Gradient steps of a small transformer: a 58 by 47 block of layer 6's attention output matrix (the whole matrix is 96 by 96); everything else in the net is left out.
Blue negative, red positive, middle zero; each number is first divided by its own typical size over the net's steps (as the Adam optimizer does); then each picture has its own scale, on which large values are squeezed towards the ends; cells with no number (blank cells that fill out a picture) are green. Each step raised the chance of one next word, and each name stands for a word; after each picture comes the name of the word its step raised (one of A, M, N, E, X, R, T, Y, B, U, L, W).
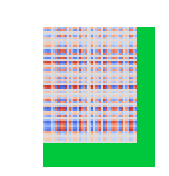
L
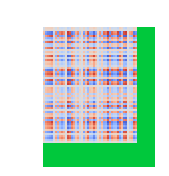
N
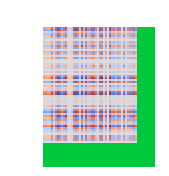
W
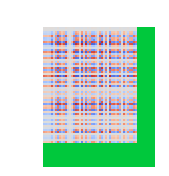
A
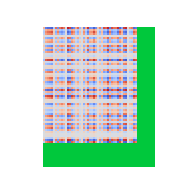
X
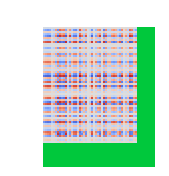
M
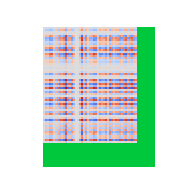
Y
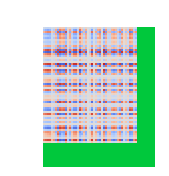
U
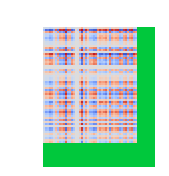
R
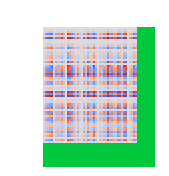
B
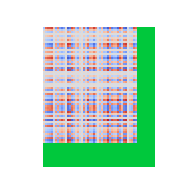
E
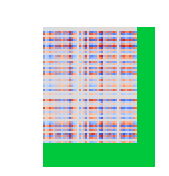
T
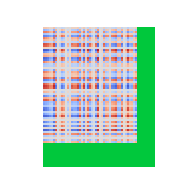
L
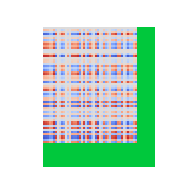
N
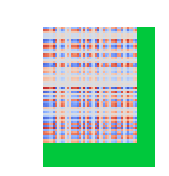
Y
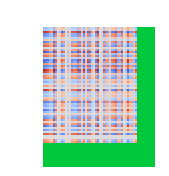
U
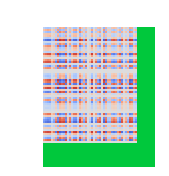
Y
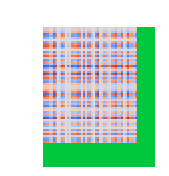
B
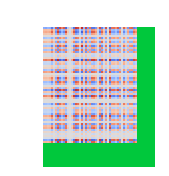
X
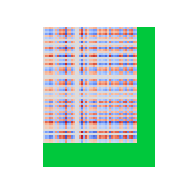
N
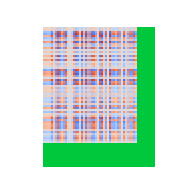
N
